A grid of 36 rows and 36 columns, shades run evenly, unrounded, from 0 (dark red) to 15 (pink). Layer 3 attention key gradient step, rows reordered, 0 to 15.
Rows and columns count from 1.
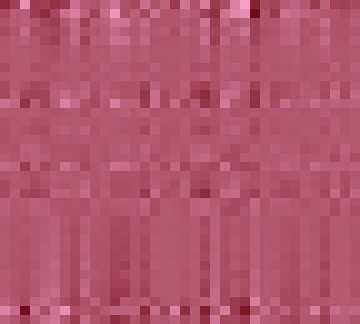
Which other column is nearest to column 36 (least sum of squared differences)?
2
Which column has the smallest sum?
21
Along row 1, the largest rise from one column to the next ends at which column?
3
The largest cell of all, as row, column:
1, 25
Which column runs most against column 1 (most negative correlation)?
19
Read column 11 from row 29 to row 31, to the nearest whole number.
7 7 7
